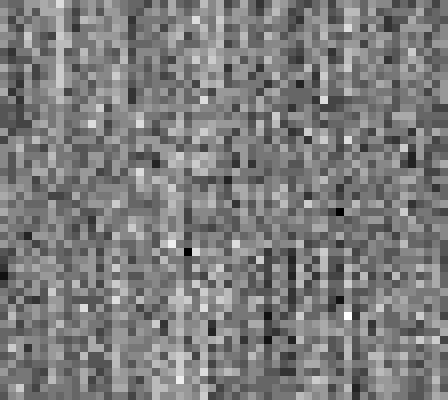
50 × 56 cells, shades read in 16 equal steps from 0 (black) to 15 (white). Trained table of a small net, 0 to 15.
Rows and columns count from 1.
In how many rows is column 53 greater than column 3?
26
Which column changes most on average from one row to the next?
25
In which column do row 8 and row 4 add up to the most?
44
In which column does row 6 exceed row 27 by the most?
43
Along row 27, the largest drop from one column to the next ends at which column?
52
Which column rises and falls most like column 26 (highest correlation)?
48
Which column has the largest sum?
23
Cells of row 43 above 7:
30
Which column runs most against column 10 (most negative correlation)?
39
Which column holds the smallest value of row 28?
12
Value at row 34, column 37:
3
